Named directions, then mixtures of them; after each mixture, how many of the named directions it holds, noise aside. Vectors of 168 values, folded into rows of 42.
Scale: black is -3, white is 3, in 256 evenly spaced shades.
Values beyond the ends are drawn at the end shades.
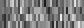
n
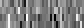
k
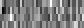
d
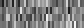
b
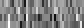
one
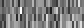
three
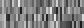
three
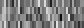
two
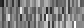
one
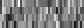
three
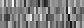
two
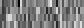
four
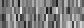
three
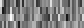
one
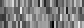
one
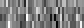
two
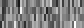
three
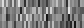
one
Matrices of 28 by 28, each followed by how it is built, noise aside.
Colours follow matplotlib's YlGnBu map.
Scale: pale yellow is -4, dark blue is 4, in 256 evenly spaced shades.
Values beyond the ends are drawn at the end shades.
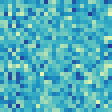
low rank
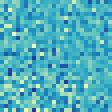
lower triangular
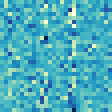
uneven columns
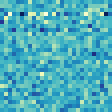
uneven rows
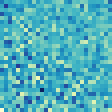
lower triangular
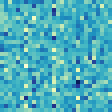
uneven columns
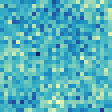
smooth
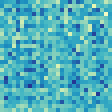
blocks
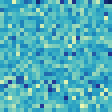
uneven rows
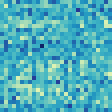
blocks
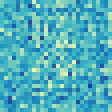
blocks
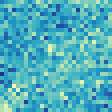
smooth
